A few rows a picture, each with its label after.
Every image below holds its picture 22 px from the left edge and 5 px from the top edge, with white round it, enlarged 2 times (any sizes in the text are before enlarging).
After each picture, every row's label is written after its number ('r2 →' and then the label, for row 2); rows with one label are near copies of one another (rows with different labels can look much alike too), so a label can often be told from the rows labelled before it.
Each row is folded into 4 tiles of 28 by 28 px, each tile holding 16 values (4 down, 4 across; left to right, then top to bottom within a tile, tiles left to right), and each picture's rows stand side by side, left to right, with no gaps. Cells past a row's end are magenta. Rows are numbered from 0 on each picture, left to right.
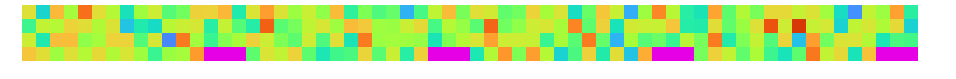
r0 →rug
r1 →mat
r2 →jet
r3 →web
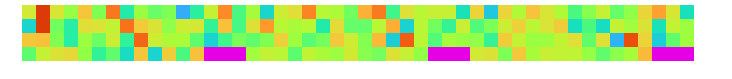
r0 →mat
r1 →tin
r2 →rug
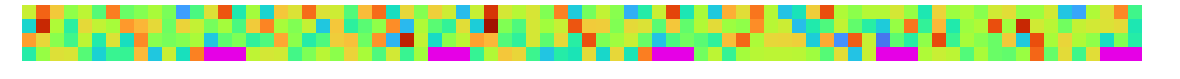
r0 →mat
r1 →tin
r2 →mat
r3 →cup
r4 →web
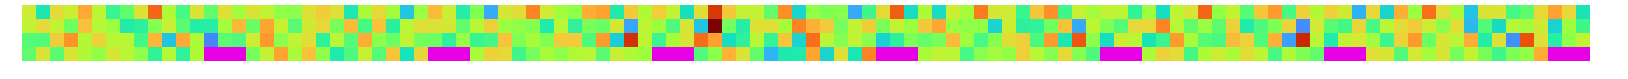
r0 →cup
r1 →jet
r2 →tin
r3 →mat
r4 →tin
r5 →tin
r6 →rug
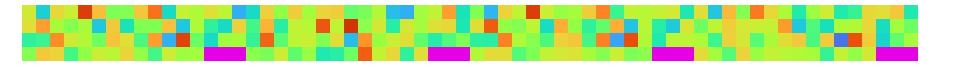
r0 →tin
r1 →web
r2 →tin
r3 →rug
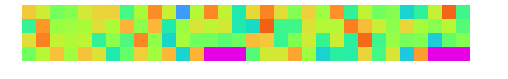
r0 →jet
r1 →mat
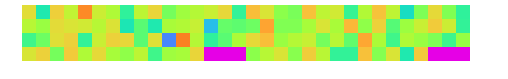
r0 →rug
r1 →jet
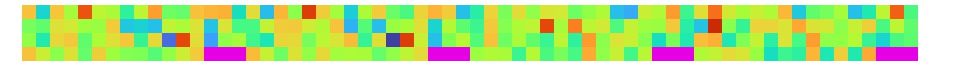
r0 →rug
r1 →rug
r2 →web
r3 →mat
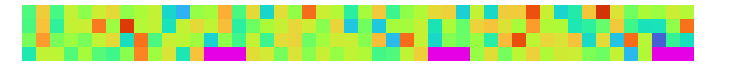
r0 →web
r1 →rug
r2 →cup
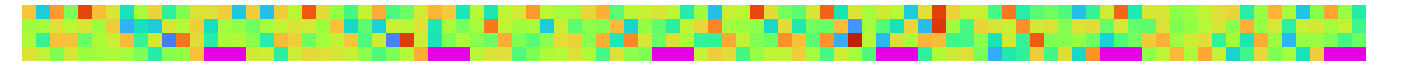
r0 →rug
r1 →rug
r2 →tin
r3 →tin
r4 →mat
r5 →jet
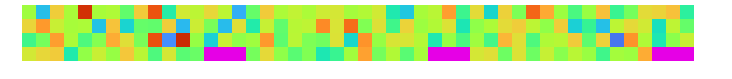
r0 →tin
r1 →web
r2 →rug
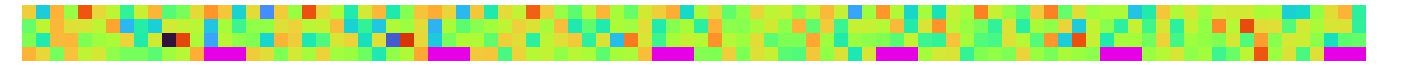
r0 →rug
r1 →rug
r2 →rug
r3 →jet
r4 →tin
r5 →web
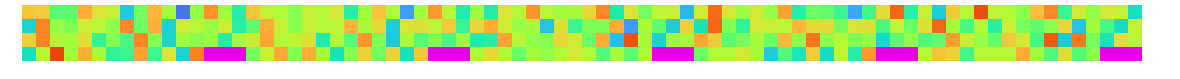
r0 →jet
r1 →jet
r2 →tin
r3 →mat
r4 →tin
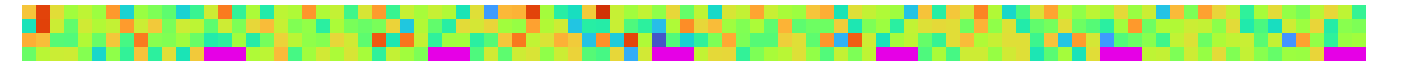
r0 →mat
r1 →tin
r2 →cup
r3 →tin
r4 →cup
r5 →rug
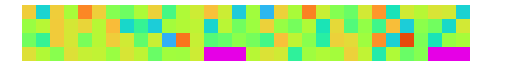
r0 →rug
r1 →tin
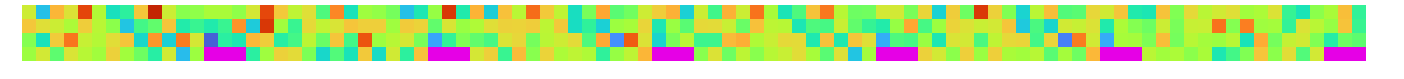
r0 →cup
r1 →mat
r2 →rug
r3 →cup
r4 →rug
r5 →web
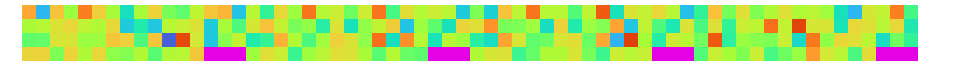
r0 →rug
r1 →tin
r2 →tin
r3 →web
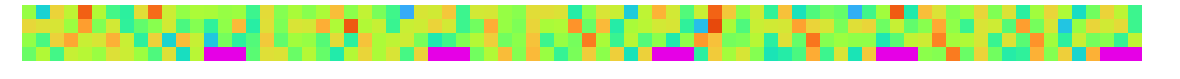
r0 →cup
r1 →web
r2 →jet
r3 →mat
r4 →jet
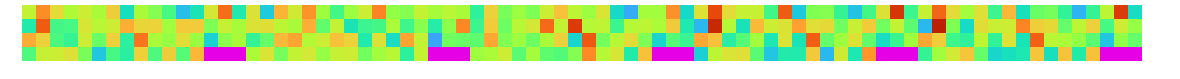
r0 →mat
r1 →cup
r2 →web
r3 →mat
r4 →mat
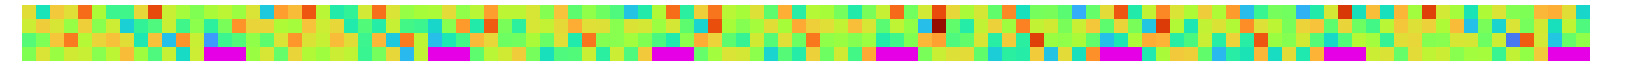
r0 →cup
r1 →cup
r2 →mat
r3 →mat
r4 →mat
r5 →mat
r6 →rug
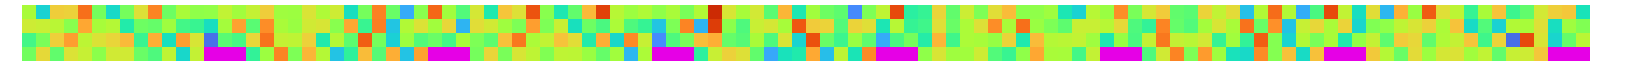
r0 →cup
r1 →jet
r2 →cup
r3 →mat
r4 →web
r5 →jet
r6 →rug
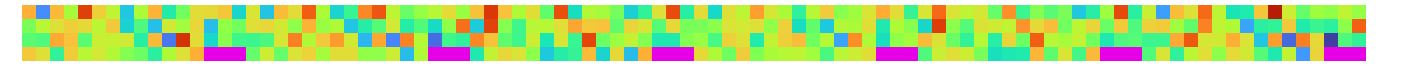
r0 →rug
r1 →cup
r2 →mat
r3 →rug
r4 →mat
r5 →cup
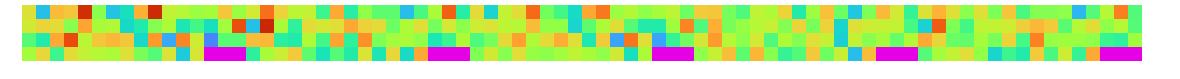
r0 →cup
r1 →mat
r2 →cup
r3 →jet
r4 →mat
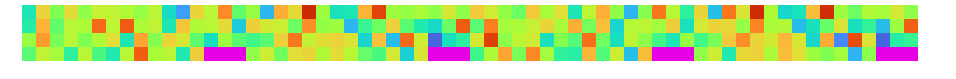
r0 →web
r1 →cup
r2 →jet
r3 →cup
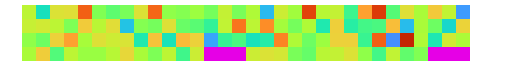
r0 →cup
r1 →tin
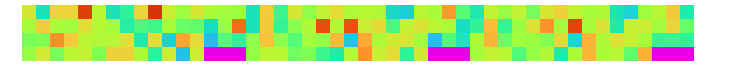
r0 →cup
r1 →web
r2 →web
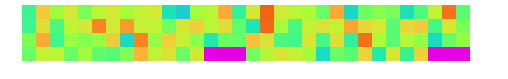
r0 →web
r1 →mat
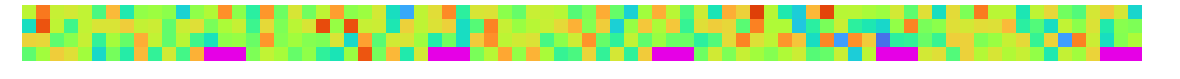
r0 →mat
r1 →web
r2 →jet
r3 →cup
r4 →rug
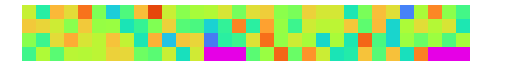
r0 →cup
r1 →jet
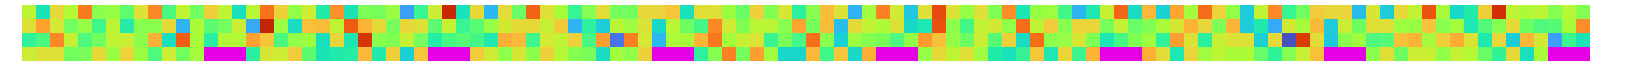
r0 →tin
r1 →mat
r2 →rug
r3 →jet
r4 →mat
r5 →rug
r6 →cup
